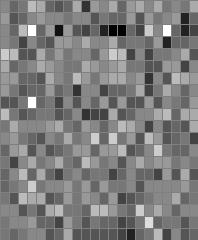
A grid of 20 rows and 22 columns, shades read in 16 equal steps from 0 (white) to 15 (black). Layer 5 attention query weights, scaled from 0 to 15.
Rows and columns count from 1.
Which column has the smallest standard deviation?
8
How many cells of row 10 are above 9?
6
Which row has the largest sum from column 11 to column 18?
3
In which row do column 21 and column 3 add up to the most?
2
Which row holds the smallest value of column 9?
7
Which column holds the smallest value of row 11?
14
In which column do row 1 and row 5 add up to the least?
13
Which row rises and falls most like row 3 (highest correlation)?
19
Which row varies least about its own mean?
16
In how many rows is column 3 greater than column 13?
9
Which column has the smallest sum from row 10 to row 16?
18
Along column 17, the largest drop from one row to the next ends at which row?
12
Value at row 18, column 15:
9
